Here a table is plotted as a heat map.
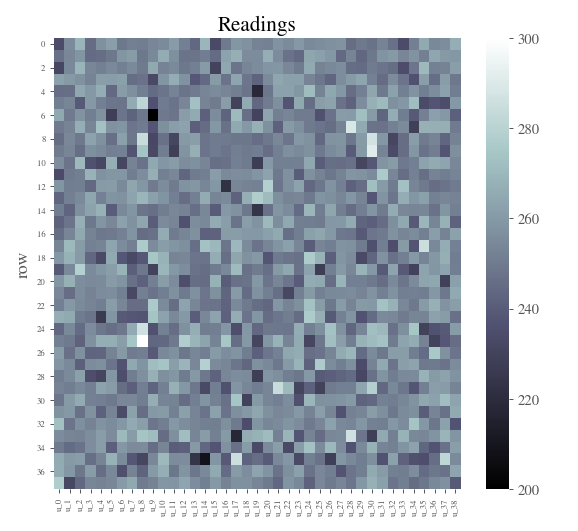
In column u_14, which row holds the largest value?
27
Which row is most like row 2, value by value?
0
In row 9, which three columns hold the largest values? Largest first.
u_30, u_8, u_13
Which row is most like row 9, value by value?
8
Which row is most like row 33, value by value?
13
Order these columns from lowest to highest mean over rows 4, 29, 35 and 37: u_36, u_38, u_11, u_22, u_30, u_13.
u_13, u_38, u_36, u_11, u_22, u_30
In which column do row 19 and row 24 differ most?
u_34
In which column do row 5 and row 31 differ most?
u_8
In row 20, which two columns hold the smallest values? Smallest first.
u_37, u_12
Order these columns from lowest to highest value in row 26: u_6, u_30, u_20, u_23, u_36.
u_20, u_30, u_6, u_23, u_36
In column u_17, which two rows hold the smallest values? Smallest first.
33, 5
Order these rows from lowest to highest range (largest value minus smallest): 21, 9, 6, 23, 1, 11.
1, 21, 11, 23, 9, 6
